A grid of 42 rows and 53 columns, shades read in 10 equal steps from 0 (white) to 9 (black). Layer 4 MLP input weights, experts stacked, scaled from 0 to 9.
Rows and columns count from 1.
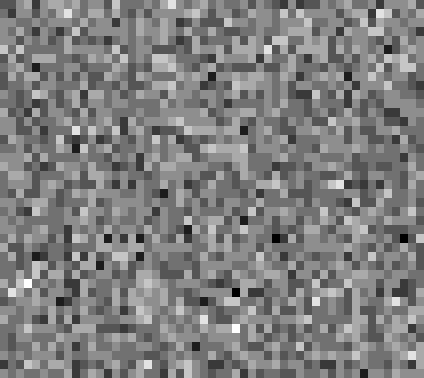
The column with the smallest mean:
45
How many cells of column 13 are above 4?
20
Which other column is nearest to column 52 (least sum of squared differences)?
1
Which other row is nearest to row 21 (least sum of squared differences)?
12
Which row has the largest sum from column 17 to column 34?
22
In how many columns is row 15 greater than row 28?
19
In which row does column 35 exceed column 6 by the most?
27
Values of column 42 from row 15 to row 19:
5 4 4 5 3
